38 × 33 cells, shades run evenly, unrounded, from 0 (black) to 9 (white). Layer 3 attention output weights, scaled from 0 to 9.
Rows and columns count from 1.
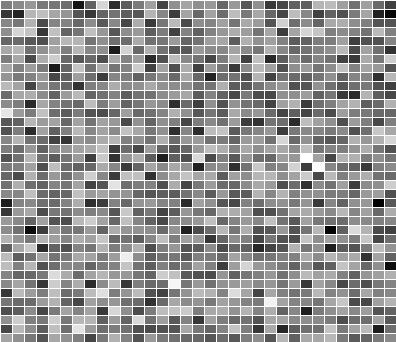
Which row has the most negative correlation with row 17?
7
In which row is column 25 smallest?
14
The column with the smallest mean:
13
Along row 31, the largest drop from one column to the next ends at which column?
16
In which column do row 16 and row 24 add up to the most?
33
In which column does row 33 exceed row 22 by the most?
20
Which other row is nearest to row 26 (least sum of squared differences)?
10
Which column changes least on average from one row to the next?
6
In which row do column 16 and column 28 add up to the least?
26
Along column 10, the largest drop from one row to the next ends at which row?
17
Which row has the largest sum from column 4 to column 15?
31
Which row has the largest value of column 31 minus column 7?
1
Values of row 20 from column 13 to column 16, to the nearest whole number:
2 5 6 7
